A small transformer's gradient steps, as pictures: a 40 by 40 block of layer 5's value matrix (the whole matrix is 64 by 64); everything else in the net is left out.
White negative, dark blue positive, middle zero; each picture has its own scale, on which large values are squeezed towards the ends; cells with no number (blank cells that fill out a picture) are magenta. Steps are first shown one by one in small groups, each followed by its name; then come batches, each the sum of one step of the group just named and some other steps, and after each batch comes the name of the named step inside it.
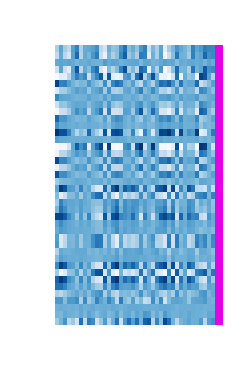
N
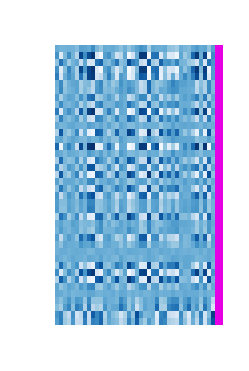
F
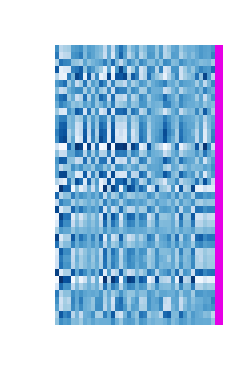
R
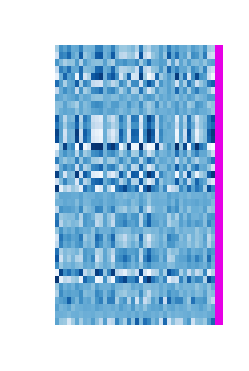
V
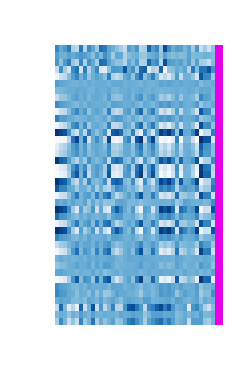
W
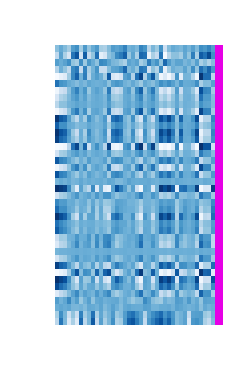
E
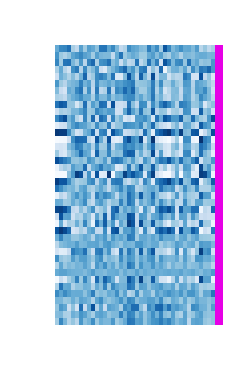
W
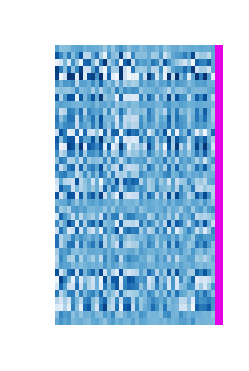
R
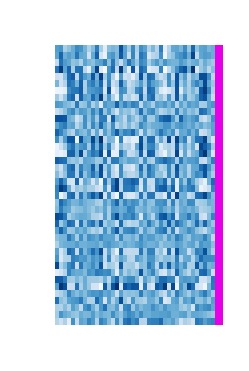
E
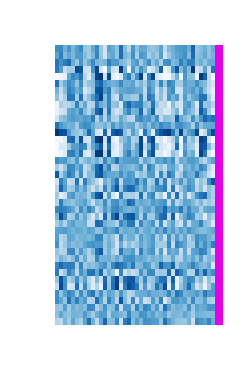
N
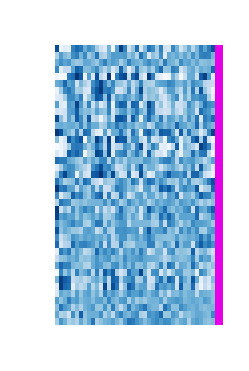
E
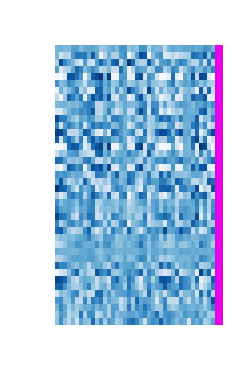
E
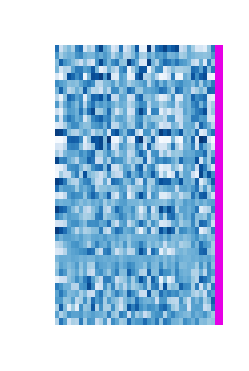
W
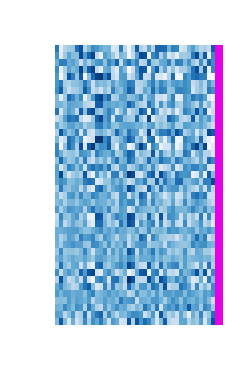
F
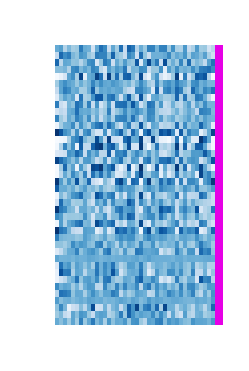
W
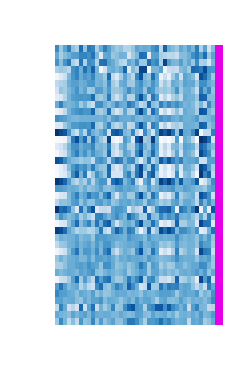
W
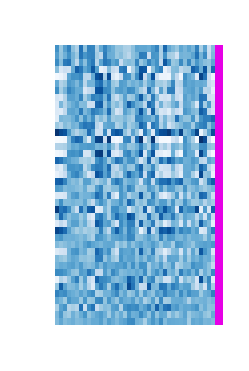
W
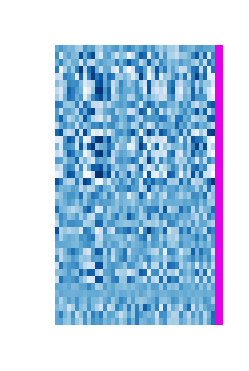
F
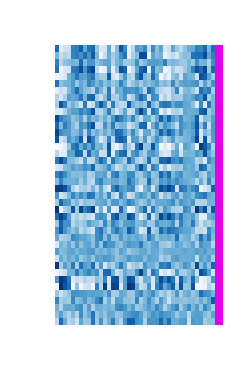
E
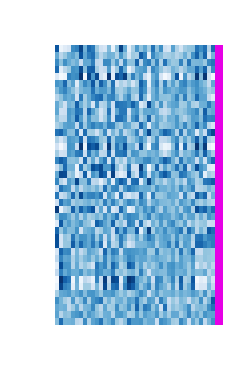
R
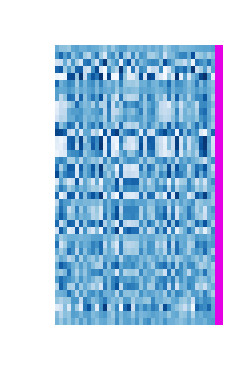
N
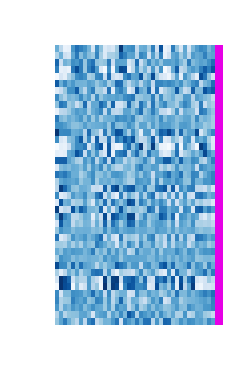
N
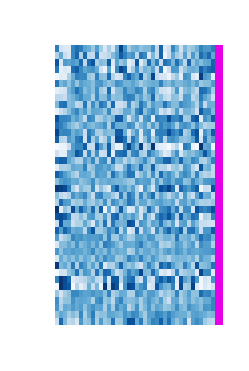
E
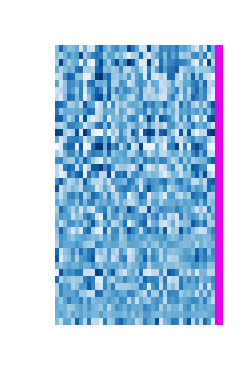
V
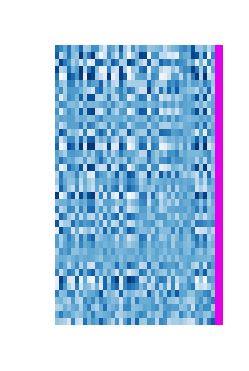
F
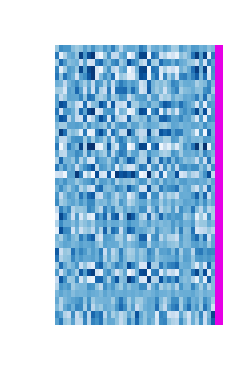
F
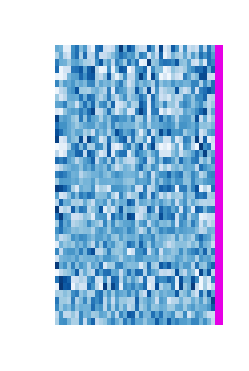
E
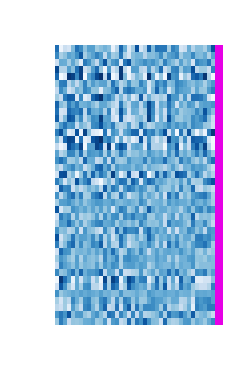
R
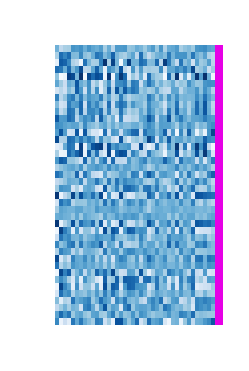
V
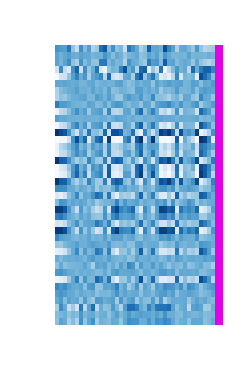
W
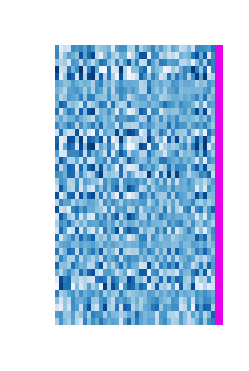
F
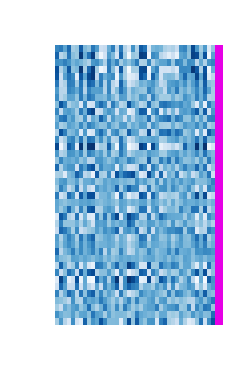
F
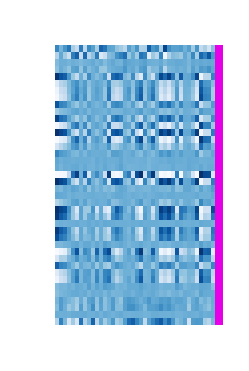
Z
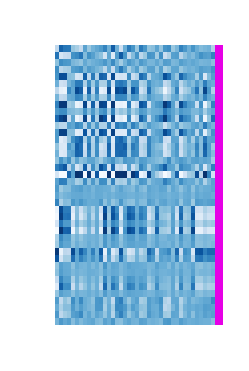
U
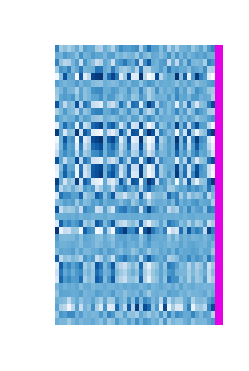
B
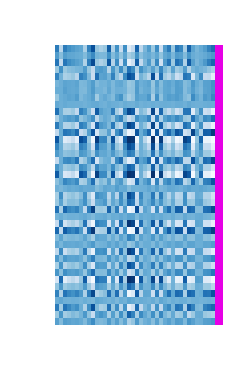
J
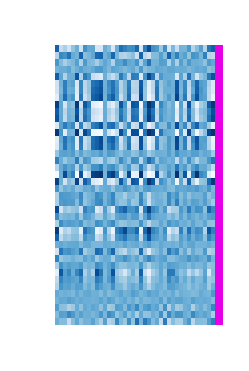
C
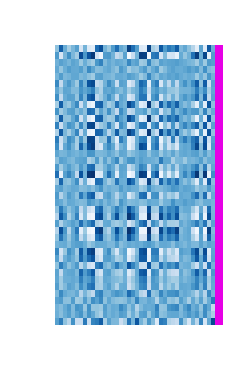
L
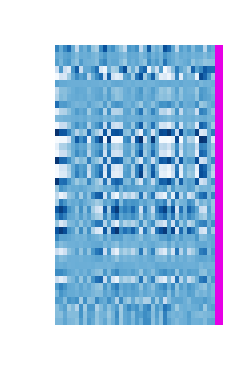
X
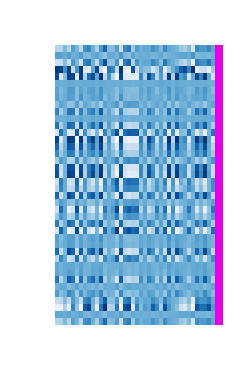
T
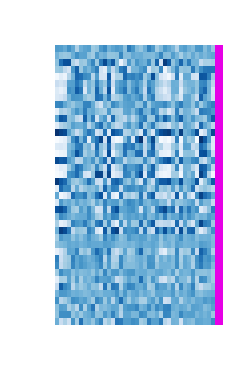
X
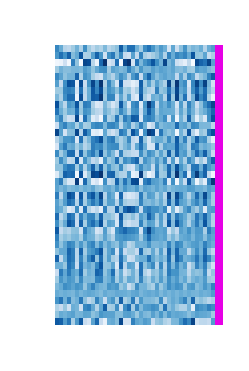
C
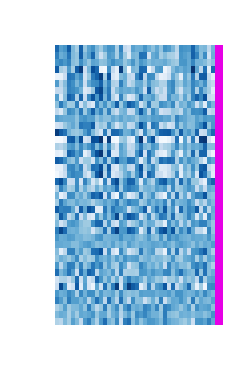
X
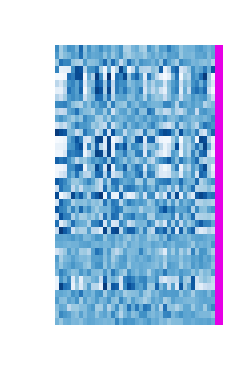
X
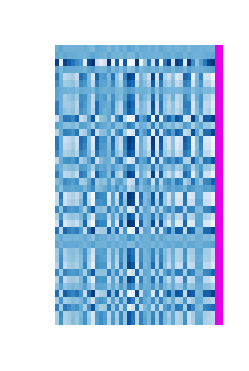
J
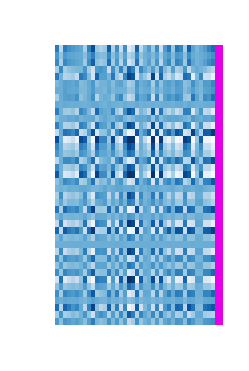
J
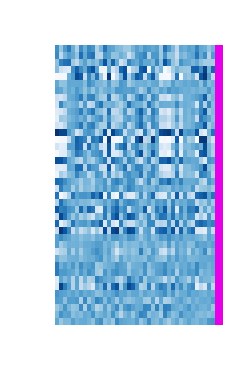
X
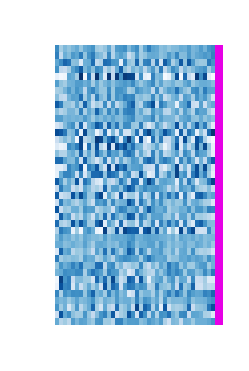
B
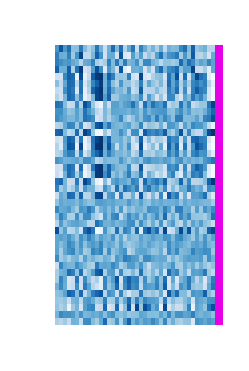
B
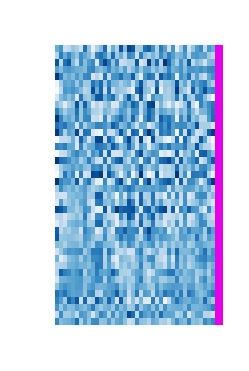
C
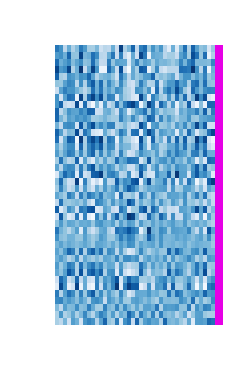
C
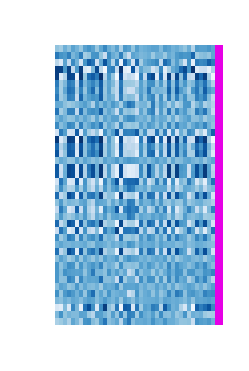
T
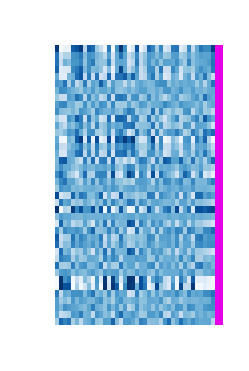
J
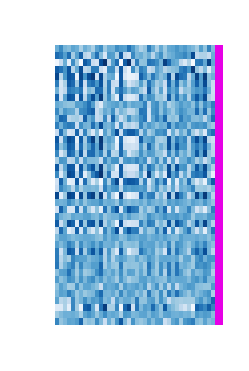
T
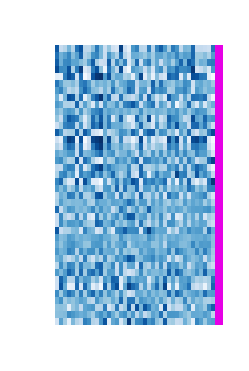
B
